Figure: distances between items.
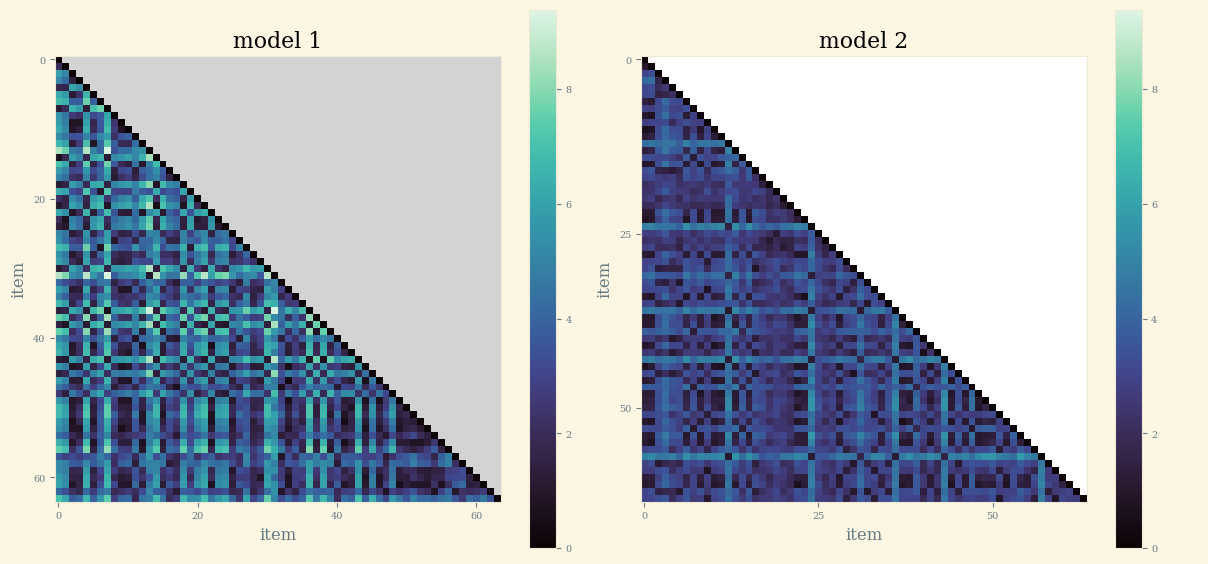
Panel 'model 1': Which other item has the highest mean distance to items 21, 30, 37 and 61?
31
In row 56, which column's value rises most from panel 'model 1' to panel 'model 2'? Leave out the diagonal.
12
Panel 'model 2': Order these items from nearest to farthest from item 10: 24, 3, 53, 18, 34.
34, 18, 53, 3, 24
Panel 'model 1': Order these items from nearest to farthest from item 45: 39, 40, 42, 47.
47, 40, 42, 39
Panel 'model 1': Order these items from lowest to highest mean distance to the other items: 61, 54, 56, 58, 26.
54, 61, 26, 58, 56
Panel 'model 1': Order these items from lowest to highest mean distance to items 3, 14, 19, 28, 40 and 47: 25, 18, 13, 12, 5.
25, 5, 12, 18, 13
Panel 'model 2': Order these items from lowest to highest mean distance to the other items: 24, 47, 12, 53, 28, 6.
28, 6, 53, 47, 12, 24
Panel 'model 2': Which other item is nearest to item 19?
25
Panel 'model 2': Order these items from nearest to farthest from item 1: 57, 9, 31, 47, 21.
21, 9, 47, 31, 57
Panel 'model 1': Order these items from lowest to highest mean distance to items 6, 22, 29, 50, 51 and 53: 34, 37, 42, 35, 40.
42, 37, 35, 34, 40
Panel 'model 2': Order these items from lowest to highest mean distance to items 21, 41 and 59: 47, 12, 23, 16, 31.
23, 16, 47, 31, 12
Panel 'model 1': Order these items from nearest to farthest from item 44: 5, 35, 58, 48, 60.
60, 5, 35, 58, 48
